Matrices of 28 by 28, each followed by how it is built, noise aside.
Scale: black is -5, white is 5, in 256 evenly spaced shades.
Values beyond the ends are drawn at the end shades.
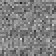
blocks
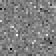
sparse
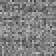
blocks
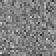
noise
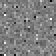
sparse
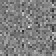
uneven columns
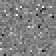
sparse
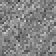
Hankel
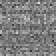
blocks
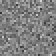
noise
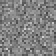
repeating columns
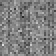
blocks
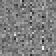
uneven columns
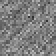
Hankel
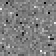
sparse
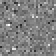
sparse
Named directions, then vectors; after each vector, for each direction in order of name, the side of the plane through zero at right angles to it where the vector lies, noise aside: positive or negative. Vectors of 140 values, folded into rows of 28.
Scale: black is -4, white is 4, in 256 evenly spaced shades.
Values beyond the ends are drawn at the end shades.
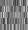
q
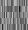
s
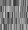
positive, negative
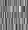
negative, negative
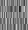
positive, positive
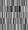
positive, positive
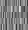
negative, negative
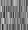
negative, positive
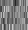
positive, negative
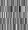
positive, positive
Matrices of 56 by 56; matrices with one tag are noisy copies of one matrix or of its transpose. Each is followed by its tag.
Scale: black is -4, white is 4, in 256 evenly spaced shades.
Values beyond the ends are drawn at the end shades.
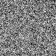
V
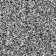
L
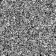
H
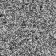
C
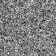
C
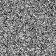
V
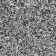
C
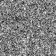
H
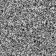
L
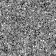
H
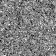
H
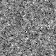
H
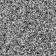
L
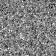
V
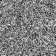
H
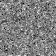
H
